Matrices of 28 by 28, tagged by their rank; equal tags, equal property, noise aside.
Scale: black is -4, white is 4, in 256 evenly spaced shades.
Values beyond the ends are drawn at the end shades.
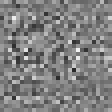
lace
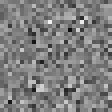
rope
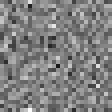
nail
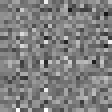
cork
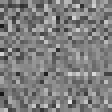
lace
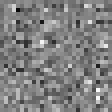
nail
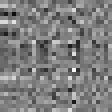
cork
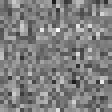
rope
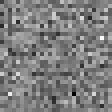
rope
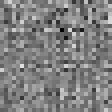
nail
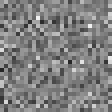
lace
